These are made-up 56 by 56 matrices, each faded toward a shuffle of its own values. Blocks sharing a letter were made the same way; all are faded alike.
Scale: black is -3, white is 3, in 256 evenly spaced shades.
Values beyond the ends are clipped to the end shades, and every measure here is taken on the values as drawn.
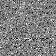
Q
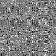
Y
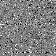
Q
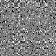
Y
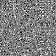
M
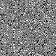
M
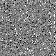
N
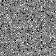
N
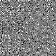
M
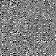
Y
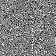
N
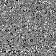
Q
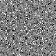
M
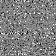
Q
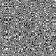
Y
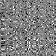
Y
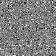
Q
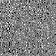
M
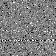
Q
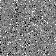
N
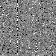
N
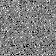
Q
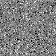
Q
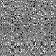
Y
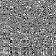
Y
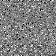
Q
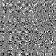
Y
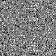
M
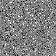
N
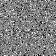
Q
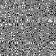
Y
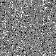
N
